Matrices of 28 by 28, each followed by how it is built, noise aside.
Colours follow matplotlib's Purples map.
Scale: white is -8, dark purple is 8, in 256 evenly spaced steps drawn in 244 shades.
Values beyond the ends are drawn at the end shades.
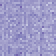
blocks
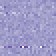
uneven rows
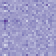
low rank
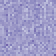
blocks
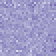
uneven rows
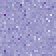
sparse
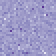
sparse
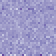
uneven rows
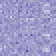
low rank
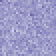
noise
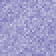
Hankel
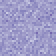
noise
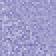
lower triangular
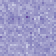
low rank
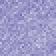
Hankel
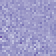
lower triangular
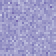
noise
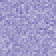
noise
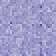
low rank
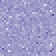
sparse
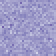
noise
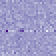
uneven rows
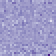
uneven rows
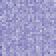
blocks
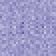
low rank
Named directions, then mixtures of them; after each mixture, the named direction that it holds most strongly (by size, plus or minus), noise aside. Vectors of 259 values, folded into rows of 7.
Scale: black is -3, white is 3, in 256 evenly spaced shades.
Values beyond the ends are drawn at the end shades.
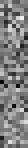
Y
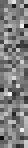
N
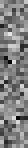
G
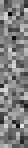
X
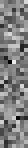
G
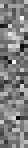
G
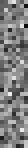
N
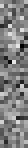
G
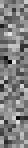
G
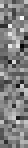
G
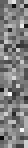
N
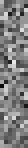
X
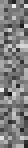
N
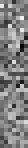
Y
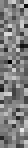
N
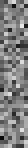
N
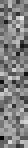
Y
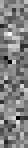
G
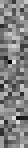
G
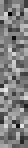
X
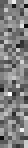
N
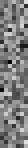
N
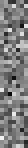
N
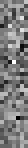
G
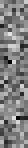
G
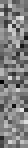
Y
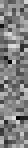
G
